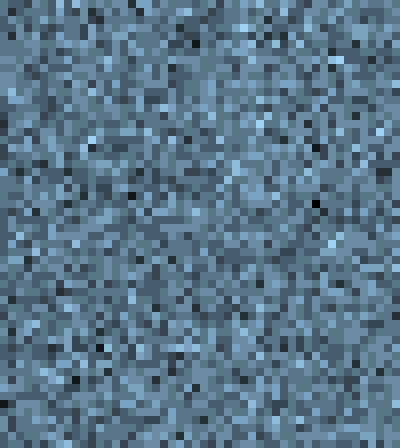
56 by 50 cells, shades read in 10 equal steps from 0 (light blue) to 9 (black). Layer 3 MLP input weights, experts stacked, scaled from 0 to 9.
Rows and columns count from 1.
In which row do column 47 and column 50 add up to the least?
34
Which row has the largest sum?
28
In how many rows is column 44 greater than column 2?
14
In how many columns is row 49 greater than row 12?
16
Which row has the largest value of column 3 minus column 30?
22
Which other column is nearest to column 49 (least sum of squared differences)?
3
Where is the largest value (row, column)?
26, 40
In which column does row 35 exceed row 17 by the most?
48
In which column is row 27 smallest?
25
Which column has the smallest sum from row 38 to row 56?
32
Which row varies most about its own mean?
44
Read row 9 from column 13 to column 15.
5 2 4
